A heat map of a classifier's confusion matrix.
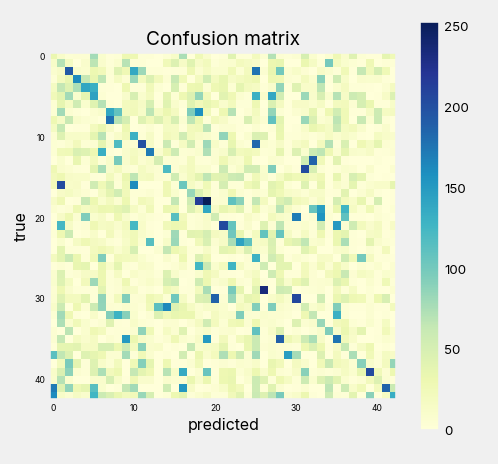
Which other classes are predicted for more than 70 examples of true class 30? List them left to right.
6, 9, 15, 20, 22
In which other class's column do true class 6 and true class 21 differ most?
35
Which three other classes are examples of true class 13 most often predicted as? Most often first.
32, 8, 31
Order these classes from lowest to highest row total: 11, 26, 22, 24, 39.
24, 26, 22, 11, 39
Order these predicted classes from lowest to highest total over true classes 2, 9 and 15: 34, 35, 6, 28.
34, 6, 35, 28
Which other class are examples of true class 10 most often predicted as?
21
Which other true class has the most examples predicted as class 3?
4
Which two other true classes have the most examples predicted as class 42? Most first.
38, 41
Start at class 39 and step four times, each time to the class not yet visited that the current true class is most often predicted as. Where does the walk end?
25
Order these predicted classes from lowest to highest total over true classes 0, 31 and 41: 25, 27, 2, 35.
2, 35, 25, 27
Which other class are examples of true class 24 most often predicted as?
14
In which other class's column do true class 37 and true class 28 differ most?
29
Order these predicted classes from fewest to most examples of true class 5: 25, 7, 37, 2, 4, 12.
7, 12, 4, 37, 2, 25
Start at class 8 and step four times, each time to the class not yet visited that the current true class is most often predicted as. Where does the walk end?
33
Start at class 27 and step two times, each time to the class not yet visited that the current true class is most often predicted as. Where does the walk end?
11
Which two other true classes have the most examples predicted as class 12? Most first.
23, 7
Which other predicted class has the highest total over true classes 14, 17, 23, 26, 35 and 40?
31
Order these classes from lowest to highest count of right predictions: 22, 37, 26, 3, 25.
26, 37, 22, 25, 3
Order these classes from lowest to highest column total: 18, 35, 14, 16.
16, 14, 18, 35
